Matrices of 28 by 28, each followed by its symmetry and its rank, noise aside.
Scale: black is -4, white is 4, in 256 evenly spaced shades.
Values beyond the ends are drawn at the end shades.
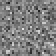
no symmetry, rank six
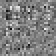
antisymmetric, rank four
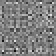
antisymmetric, rank four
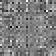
no symmetry, rank four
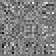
antisymmetric, rank four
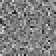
no symmetry, rank eight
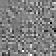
antisymmetric, rank eight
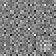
symmetric, rank four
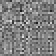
antisymmetric, rank four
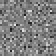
antisymmetric, rank eight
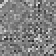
symmetric, rank six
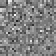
symmetric, rank six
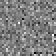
antisymmetric, rank six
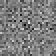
symmetric, rank six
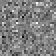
antisymmetric, rank eight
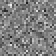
antisymmetric, rank eight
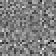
antisymmetric, rank six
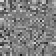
no symmetry, rank six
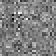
antisymmetric, rank six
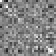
symmetric, rank four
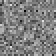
no symmetry, rank eight
